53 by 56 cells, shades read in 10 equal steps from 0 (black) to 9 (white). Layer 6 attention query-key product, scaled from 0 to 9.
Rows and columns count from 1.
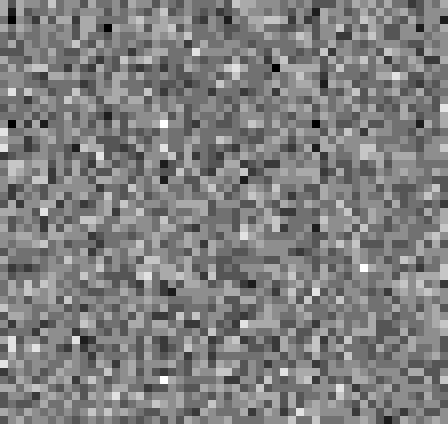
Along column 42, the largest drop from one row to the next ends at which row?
7
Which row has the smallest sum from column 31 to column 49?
21
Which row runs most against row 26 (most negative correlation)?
41
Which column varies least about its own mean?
8
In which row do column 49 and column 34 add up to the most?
3
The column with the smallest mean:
53
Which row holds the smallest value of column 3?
26
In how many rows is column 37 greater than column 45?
20
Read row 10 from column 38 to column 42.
7 5 4 2 5
